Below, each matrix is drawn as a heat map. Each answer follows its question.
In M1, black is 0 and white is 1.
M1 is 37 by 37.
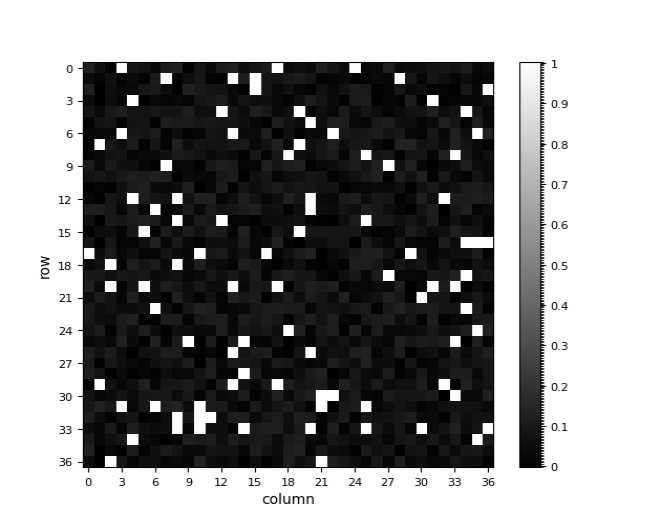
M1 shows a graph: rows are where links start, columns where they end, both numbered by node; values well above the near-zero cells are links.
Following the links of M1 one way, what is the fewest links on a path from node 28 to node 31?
4
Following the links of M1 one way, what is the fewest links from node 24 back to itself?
7
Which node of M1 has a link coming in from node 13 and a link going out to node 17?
node 20
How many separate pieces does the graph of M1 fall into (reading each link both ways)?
2
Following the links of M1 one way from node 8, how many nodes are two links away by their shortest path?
7
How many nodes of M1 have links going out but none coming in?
1
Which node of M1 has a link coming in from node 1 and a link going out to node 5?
node 15
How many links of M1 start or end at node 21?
4
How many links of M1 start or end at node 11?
1
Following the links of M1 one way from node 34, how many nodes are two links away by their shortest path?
2
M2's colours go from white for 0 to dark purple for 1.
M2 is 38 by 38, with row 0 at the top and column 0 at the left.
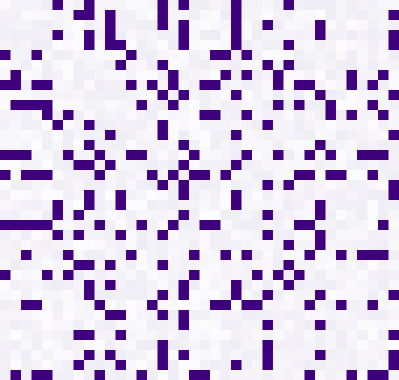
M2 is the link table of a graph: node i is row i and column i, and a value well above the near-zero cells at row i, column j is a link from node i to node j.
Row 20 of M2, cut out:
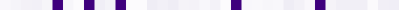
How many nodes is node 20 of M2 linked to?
5
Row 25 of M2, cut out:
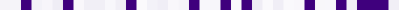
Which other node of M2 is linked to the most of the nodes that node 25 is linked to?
node 15
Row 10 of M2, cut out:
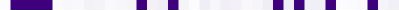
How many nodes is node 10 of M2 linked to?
10
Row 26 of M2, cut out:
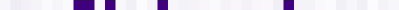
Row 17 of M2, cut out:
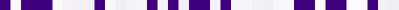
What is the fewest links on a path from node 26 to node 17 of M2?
3
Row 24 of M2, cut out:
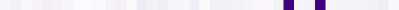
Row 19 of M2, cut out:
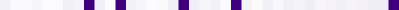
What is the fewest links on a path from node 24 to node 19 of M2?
4
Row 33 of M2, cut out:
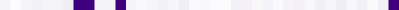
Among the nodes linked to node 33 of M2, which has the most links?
node 8
